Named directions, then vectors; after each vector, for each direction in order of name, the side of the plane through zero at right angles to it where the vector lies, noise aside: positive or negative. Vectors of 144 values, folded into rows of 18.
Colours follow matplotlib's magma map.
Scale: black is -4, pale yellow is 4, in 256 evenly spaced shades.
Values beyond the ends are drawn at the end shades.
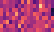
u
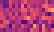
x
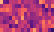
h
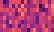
positive, negative, positive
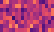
negative, negative, negative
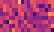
positive, negative, negative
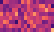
negative, positive, positive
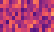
negative, negative, negative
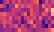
negative, negative, positive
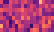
positive, positive, positive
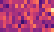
negative, negative, positive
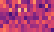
positive, negative, negative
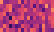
positive, negative, positive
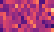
negative, negative, positive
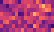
negative, positive, positive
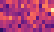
negative, negative, positive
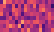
negative, positive, negative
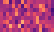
negative, positive, negative
